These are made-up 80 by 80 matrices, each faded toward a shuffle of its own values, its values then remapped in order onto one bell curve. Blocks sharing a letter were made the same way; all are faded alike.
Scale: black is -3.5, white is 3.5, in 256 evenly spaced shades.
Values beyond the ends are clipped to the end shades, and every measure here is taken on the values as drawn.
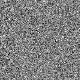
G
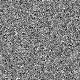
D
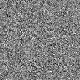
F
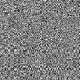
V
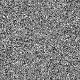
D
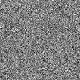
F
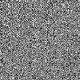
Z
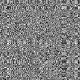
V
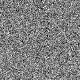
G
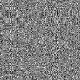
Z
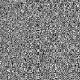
Z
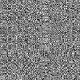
V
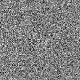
F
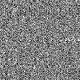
F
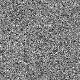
D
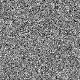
D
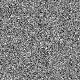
G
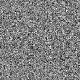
F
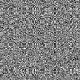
V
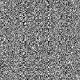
Z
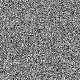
G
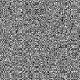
V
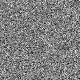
G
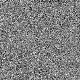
D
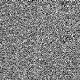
F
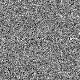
D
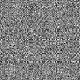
V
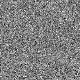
D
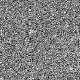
F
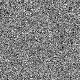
D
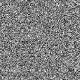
F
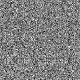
F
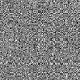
V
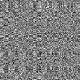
V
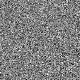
D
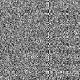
Z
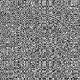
V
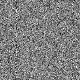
G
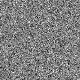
G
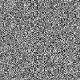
Z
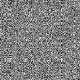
Z
